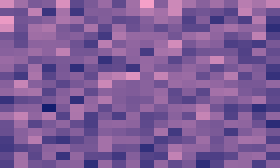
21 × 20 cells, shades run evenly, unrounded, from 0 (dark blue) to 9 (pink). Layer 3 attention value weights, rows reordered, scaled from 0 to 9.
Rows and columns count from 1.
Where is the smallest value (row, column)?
14, 4
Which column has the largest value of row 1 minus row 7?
11
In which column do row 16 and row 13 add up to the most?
8
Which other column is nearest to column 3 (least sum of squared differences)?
9
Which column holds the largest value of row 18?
3
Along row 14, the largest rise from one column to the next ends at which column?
5
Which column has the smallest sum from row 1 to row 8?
20
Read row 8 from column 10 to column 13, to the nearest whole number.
5 5 5 3
